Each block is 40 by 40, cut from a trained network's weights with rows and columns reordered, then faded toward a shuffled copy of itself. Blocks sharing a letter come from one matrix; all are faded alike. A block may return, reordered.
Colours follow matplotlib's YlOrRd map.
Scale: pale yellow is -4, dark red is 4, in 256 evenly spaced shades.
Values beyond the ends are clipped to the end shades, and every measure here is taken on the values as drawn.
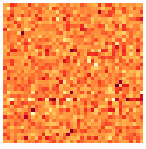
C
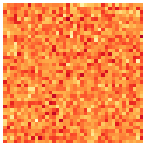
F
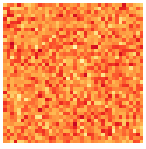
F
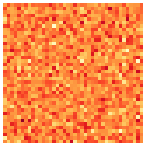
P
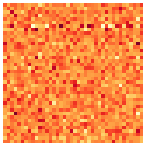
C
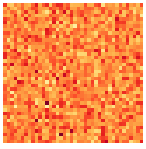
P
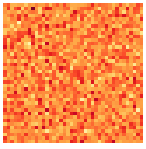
F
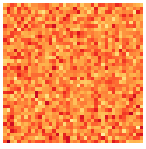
F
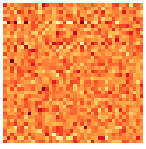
C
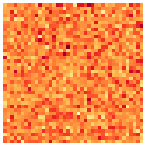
P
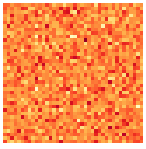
P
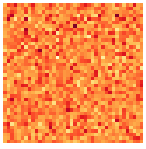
P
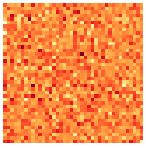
P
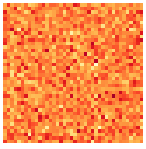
P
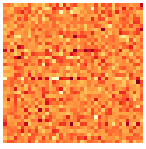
C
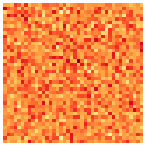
F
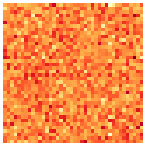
P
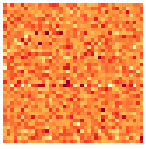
C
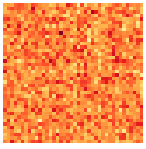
F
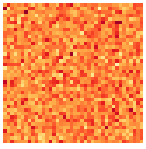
P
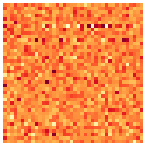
C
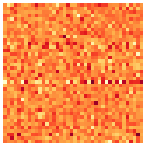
C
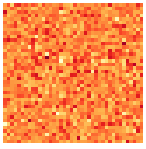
P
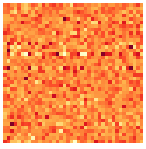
C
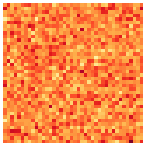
F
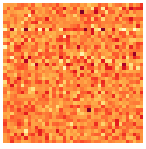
C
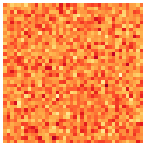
F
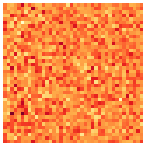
P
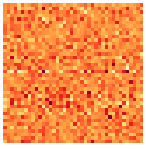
C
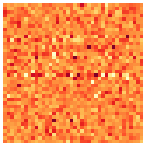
C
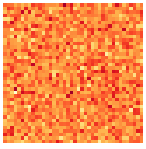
F
